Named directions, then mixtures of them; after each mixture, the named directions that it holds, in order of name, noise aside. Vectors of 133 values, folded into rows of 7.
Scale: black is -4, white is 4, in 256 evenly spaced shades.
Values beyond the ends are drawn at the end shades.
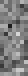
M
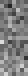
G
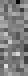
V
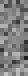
G, M, V.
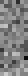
G, M, V.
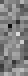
M.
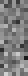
G, M, V.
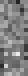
M, V.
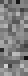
G, M, V.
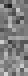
G.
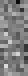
V.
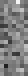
V.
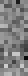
G, M, V.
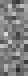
G, M, V.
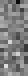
V.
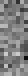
G, M, V.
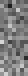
G.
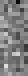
V.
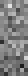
G.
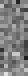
G, M, V.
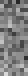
G, V.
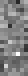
G, M, V.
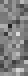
M.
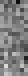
G, V.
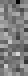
V.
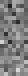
G, M, V.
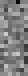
V.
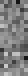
G, M, V.
